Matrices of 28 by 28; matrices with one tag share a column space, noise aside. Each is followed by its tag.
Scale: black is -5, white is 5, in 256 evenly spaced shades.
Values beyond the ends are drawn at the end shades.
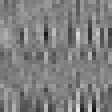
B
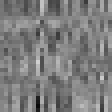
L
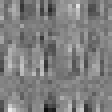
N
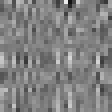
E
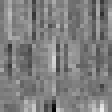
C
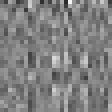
E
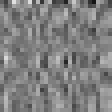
E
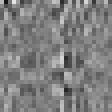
E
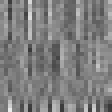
C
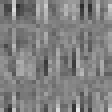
N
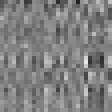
E
